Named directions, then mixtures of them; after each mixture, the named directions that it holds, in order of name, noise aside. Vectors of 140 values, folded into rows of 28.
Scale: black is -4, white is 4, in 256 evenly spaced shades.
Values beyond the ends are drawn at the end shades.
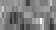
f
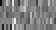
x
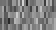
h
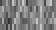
f, h, x.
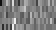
x.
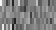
x.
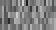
h.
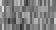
f, h, x.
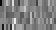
x.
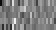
x.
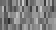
h.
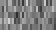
h.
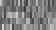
f, h, x.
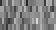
f, h, x.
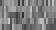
f, h, x.
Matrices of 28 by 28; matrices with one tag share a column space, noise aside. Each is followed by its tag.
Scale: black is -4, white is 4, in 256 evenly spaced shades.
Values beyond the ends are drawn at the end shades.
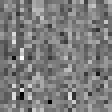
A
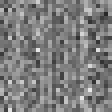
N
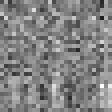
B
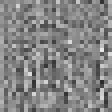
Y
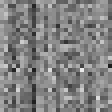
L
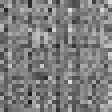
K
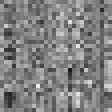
Y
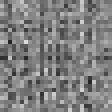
A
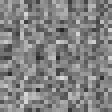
A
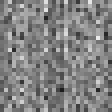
N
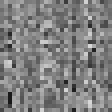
Y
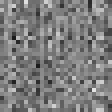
N
